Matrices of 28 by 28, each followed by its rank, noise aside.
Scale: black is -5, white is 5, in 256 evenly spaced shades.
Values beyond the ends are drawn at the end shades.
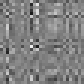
two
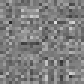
three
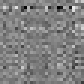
three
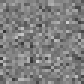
eight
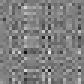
two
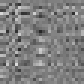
three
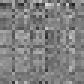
two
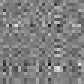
three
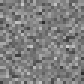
eight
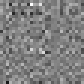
four
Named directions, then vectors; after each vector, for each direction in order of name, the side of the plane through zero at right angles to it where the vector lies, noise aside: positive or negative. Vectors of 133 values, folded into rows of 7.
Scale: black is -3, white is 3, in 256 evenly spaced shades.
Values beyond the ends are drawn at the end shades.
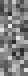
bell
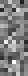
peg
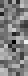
positive, negative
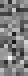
positive, negative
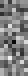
positive, negative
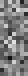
negative, positive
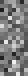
positive, positive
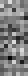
negative, positive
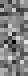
positive, negative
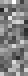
positive, positive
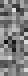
positive, negative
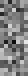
positive, negative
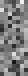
negative, negative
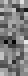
positive, negative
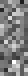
positive, positive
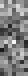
negative, positive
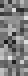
positive, negative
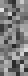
negative, negative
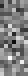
positive, negative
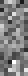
positive, positive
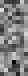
negative, negative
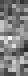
positive, positive
